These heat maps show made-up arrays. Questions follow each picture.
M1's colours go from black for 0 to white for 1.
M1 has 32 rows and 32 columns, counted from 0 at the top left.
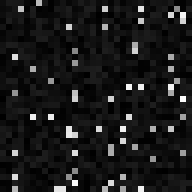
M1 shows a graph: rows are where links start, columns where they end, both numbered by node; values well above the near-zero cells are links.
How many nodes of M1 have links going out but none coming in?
11
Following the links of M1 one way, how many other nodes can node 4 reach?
5
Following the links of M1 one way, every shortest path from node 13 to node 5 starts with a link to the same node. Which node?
node 29
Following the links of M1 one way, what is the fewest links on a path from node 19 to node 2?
3
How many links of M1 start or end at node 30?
7
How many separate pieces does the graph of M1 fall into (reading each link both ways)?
3
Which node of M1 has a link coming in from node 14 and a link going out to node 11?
node 21
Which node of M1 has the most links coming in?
node 12
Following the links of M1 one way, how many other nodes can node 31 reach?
10
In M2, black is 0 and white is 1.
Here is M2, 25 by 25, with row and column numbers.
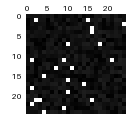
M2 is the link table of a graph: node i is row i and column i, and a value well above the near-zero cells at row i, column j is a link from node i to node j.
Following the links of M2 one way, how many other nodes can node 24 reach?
3
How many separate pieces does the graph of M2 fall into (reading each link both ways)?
8
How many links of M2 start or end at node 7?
3
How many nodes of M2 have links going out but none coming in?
5
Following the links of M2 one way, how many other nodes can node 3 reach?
2
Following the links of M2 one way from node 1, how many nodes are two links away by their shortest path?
2
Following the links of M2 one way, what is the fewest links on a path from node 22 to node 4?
3
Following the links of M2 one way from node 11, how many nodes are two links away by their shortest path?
4
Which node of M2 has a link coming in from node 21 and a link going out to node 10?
node 16
